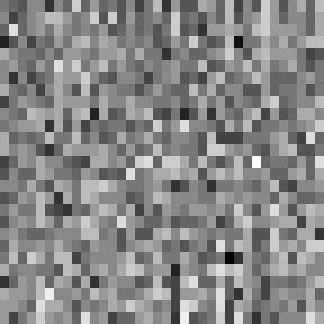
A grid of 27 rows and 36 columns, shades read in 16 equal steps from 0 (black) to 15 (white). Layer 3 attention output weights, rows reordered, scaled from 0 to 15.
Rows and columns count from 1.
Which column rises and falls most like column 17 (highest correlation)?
16
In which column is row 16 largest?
12
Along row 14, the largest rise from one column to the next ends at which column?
29
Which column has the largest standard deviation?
27
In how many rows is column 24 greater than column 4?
14
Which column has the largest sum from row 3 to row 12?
7
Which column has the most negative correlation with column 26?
35
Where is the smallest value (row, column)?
22, 26
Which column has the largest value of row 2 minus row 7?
13
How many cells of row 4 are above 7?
18
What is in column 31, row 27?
5
